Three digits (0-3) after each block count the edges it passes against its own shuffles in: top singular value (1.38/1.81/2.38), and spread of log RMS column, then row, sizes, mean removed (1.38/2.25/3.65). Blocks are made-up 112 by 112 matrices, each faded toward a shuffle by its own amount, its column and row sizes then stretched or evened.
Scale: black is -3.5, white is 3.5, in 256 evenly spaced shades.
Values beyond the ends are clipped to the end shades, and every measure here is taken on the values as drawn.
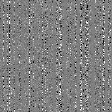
2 3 0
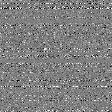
1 0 3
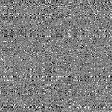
3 1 2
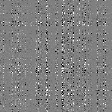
1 3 2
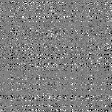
1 2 3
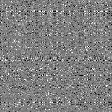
3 0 2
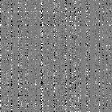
1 3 2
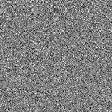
2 0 1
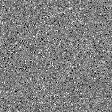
1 0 1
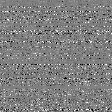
0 0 3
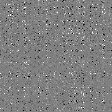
0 2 2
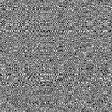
3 0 2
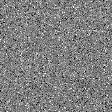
0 1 0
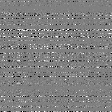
2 1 3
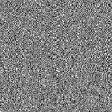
3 1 1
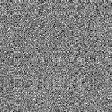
3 0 1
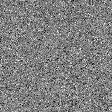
0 0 0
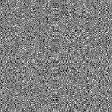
3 2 1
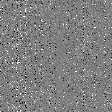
0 2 0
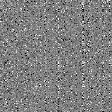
2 2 1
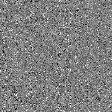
1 2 0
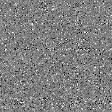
0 1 2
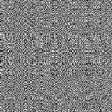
3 2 2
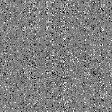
2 2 1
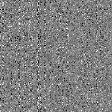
2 2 1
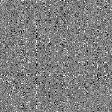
2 2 1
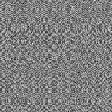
3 0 1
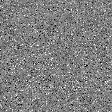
0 0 1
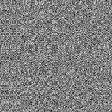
3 0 0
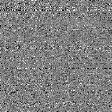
2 1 2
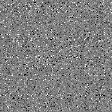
0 1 2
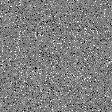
1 1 0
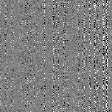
3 3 1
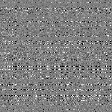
3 1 3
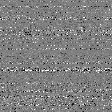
1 0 3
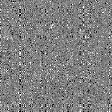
3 2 1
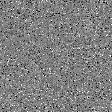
1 0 1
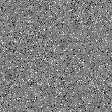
2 0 0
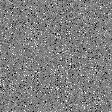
0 1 0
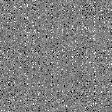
1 2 1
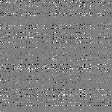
2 2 3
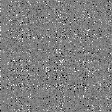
0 2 2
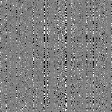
3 3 0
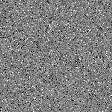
1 0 0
